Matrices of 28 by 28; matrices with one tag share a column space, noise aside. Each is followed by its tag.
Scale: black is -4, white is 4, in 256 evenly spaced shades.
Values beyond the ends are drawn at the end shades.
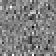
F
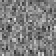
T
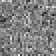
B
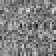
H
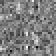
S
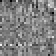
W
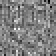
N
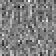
N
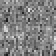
T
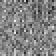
N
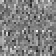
S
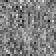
B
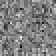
H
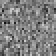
H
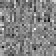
W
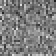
F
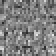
S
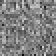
F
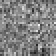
H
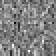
H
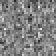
W
